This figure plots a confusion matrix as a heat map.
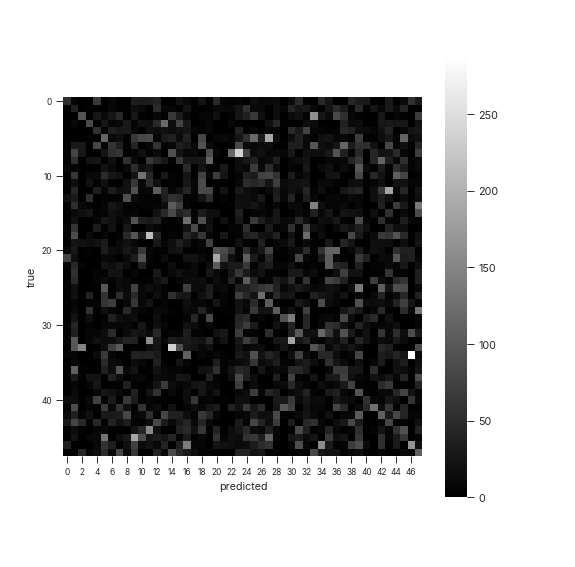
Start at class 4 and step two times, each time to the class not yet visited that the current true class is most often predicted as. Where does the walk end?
30
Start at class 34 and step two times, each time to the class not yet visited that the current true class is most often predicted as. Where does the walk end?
16
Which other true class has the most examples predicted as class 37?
6
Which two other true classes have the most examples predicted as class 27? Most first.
5, 45
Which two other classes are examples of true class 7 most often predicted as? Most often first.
23, 22
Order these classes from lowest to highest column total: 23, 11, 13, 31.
13, 31, 11, 23
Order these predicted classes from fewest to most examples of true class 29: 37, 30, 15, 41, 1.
15, 1, 41, 37, 30
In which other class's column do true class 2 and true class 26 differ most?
33
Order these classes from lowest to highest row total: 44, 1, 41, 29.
1, 29, 44, 41
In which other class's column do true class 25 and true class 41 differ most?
39
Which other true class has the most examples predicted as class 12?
43
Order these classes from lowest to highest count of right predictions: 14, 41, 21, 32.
32, 21, 14, 41
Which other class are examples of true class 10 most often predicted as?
44
